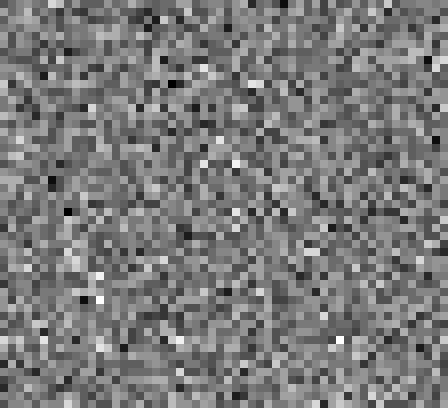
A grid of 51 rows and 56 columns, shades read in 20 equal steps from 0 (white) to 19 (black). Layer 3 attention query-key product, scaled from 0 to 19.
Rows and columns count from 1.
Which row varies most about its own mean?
43
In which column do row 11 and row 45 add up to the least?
33
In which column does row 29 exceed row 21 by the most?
42
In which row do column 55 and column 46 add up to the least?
9
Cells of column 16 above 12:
7
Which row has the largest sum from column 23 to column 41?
16
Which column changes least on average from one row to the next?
15
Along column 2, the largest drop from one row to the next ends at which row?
39
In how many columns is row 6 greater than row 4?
25
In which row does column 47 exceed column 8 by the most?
8
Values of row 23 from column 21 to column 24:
14 9 13 11
